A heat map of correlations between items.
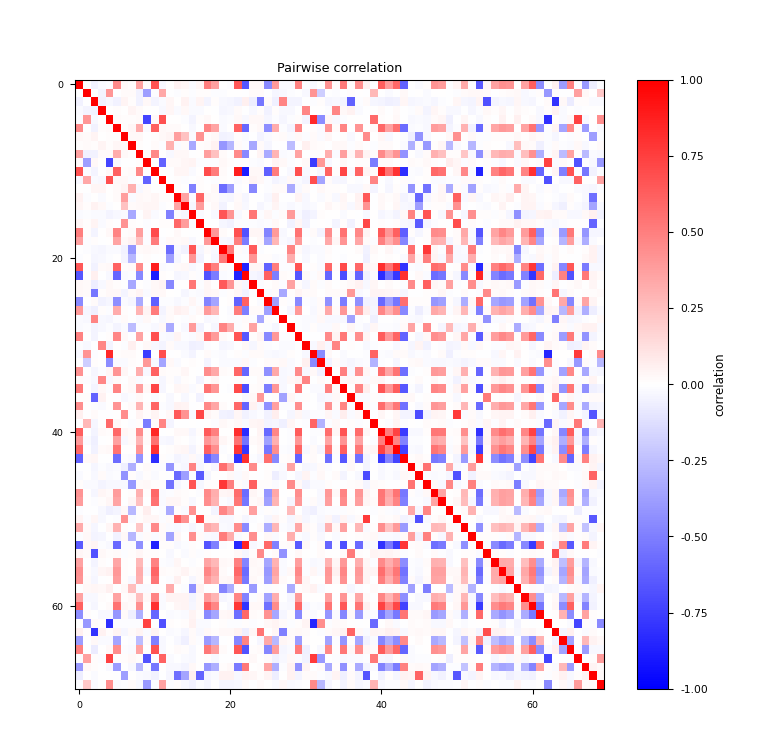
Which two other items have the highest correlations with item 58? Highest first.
12, 7
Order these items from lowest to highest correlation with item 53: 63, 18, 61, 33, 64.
33, 18, 63, 64, 61
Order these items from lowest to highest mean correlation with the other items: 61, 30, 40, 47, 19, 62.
61, 62, 30, 19, 47, 40
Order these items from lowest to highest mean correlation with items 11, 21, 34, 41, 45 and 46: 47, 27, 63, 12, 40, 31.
12, 27, 63, 31, 47, 40
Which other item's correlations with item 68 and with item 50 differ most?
38
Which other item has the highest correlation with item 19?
46
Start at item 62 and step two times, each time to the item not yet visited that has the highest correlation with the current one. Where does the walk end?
32
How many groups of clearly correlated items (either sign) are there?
6
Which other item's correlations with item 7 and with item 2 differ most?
63
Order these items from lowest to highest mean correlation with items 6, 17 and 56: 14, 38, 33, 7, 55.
7, 14, 38, 55, 33
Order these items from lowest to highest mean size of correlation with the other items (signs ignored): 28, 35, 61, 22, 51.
28, 51, 61, 35, 22
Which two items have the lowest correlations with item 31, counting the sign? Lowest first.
62, 9
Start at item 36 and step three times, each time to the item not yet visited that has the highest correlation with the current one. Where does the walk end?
24
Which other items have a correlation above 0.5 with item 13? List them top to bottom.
16, 38, 50
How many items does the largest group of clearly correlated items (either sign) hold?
31
